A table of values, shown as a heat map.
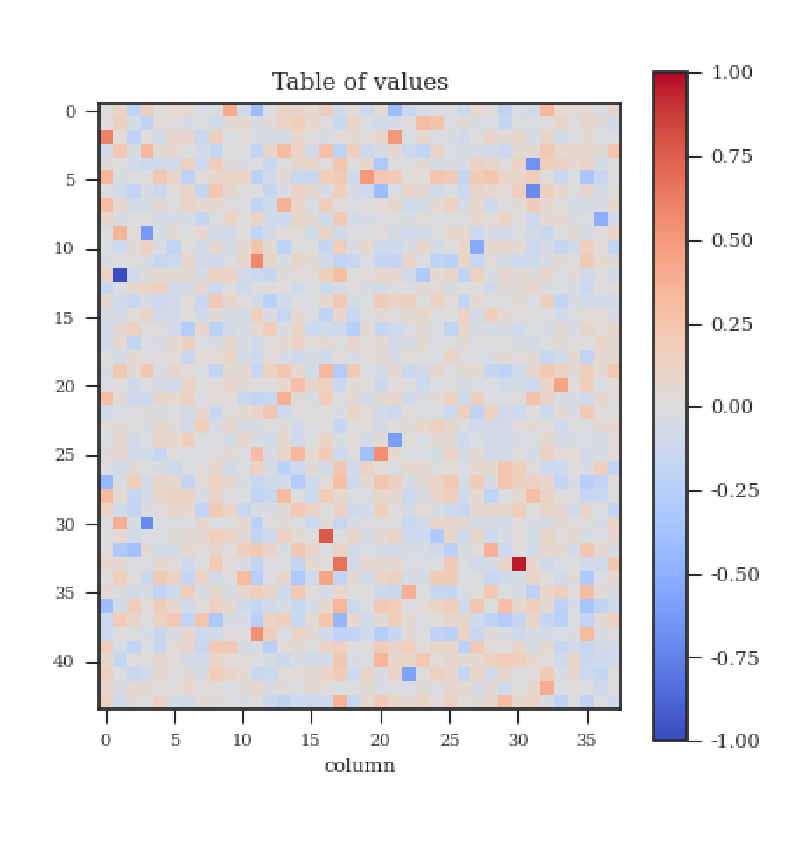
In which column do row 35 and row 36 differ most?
35
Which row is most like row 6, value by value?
4
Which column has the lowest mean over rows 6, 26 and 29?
31
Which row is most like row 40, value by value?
43
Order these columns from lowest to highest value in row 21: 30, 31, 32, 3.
3, 30, 32, 31
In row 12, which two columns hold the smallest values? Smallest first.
1, 23
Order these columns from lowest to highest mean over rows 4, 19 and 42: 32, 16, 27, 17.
17, 27, 16, 32
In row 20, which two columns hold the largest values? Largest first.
33, 14
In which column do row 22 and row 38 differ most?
11
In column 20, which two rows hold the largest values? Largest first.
25, 40
